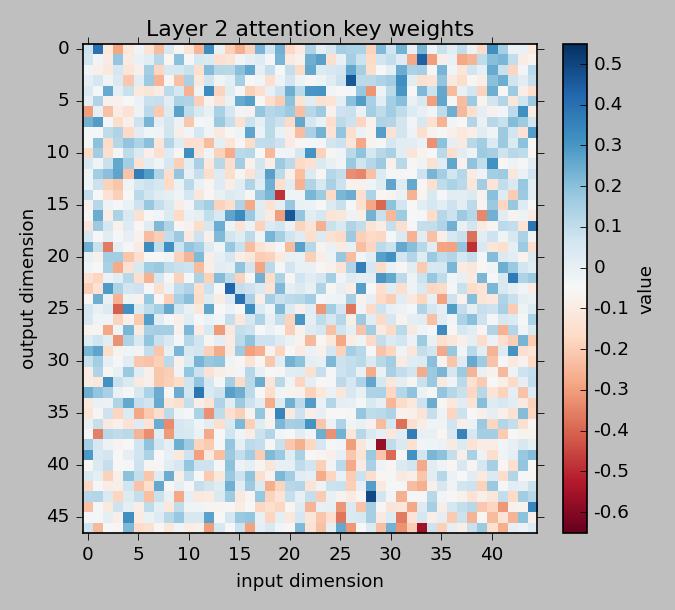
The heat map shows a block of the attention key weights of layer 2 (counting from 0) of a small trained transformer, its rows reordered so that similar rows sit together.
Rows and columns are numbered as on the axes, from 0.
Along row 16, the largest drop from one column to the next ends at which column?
39
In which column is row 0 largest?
1
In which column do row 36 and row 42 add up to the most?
7
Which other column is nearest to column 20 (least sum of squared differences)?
15
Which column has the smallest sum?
3
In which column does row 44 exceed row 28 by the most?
44
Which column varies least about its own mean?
24
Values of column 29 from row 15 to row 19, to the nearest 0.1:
-0.4 0.1 -0.1 -0.2 0.1
